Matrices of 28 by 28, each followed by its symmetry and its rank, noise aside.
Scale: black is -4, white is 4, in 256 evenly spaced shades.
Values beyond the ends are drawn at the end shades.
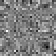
no symmetry, rank four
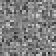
antisymmetric, rank six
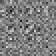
symmetric, rank four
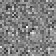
symmetric, rank eight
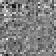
no symmetry, rank four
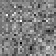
symmetric, rank four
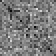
symmetric, rank eight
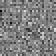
no symmetry, rank six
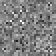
symmetric, rank six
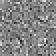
symmetric, rank eight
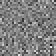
no symmetry, rank eight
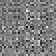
no symmetry, rank four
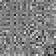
symmetric, rank six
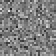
antisymmetric, rank six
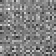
no symmetry, rank four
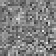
no symmetry, rank eight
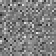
no symmetry, rank eight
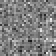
antisymmetric, rank six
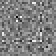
symmetric, rank six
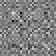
symmetric, rank four
